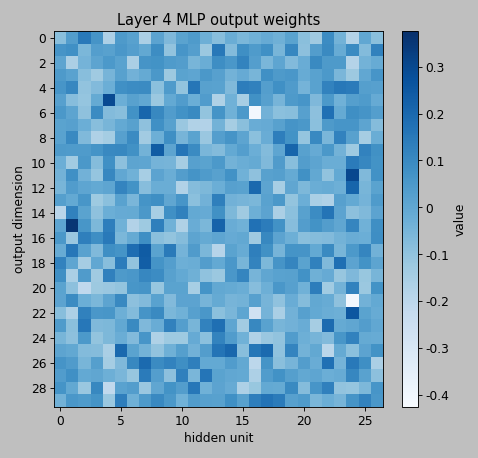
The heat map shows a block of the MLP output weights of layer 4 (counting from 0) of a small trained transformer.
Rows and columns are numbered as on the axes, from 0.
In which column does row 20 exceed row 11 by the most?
7
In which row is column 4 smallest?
28
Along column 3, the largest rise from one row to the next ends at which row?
9
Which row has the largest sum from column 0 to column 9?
17
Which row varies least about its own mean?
3
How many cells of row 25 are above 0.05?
7
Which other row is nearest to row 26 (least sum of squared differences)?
6
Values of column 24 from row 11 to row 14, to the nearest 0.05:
0.3 0.2 0 -0.1
